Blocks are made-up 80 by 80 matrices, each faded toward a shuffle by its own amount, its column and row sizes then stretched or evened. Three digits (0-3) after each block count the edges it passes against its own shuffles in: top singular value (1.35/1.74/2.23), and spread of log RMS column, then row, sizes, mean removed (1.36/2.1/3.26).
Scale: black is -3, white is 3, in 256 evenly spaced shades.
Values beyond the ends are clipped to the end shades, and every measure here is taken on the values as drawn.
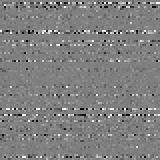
1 0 3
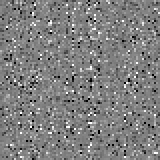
0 2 1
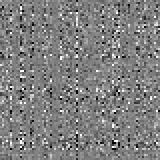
1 3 2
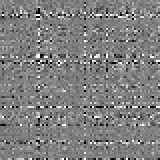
3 2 3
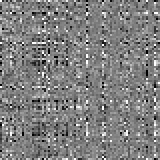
3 3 2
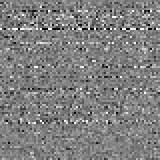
1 0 3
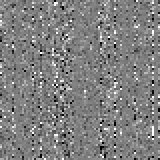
0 3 0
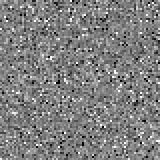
0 0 1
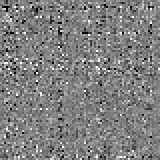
0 2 2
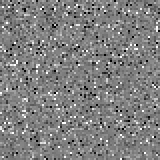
0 0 1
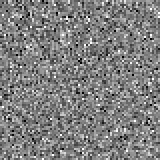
1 0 0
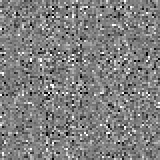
1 2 2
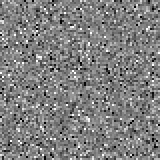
1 1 0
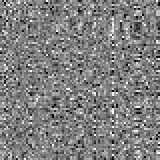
3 2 0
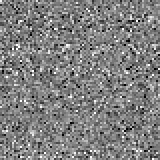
1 0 1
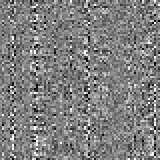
3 3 1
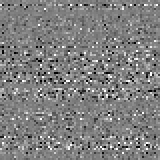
1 1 3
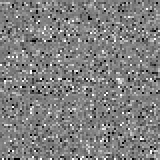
1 1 2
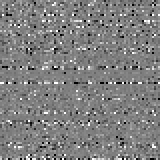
2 1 3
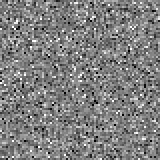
1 0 0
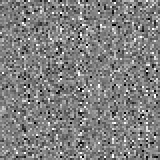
0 2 1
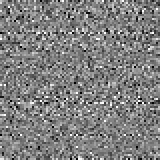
2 0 2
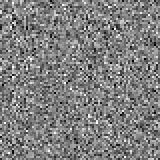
2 1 0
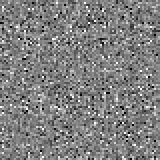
1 1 1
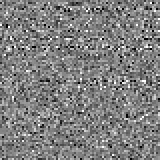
2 0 2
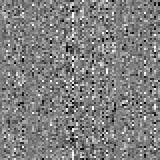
1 3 0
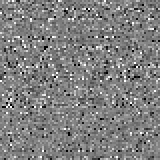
1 0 2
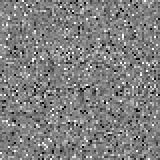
1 0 1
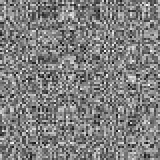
3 1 1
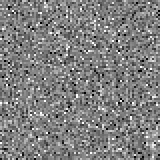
1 0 0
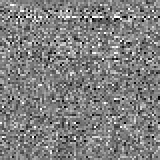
2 0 2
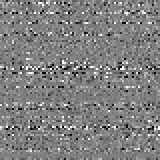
1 1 3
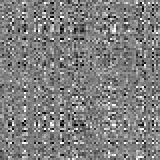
3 3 2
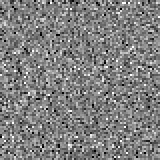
1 0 1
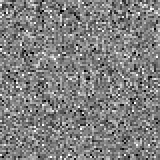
1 0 1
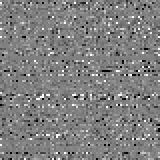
0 1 3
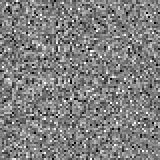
2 0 0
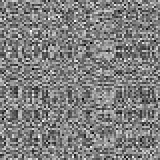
3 1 0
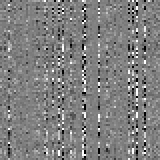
3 3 1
